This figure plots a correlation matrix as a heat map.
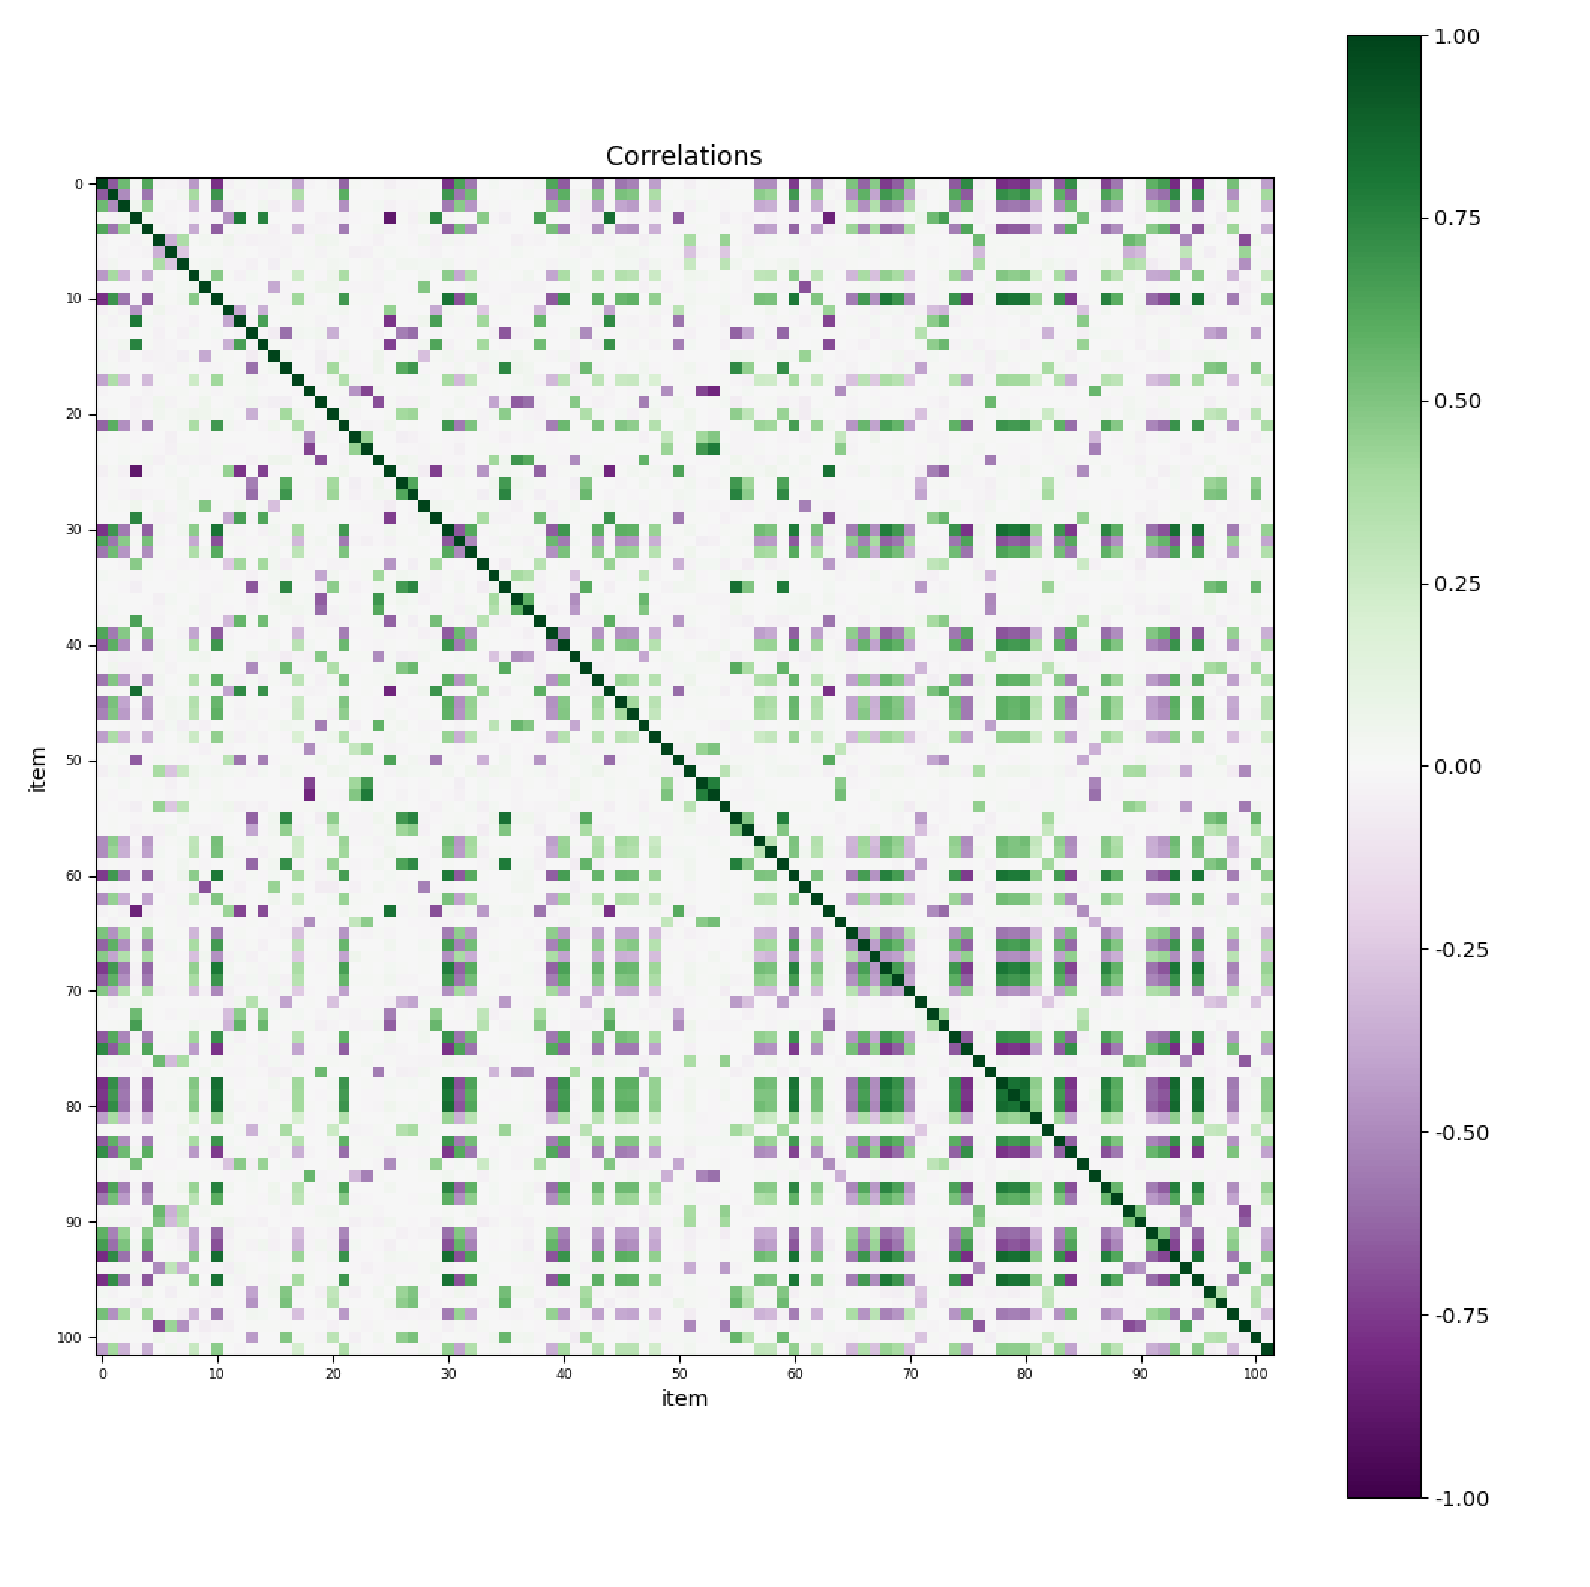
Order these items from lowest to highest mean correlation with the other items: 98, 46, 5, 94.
98, 94, 5, 46
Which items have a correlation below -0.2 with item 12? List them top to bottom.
11, 25, 50, 63
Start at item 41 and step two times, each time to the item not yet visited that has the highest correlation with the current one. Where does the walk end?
77
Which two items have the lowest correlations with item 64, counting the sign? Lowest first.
18, 86
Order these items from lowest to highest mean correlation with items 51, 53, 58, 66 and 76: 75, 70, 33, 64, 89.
75, 70, 33, 64, 89
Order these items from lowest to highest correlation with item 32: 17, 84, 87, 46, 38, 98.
84, 98, 38, 17, 46, 87
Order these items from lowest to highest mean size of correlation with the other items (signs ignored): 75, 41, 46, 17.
41, 17, 46, 75
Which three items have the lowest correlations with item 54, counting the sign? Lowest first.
99, 94, 6
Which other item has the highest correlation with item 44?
3
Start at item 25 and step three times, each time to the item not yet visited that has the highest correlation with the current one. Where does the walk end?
11
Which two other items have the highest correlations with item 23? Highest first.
53, 52
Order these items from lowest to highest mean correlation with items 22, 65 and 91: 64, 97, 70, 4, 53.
97, 64, 53, 70, 4
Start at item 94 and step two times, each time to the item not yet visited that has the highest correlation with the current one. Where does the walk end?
6
